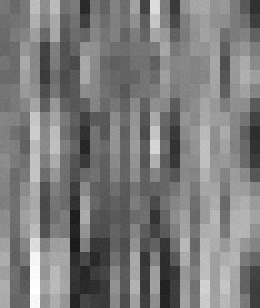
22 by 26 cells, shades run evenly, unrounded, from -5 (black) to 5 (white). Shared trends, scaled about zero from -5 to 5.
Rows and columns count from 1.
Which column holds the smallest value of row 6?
5
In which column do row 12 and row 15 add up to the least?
8
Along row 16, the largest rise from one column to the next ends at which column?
9
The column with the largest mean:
4
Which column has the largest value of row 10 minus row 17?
16
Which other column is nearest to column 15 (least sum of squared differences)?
11
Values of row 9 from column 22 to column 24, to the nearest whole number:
1 1 0
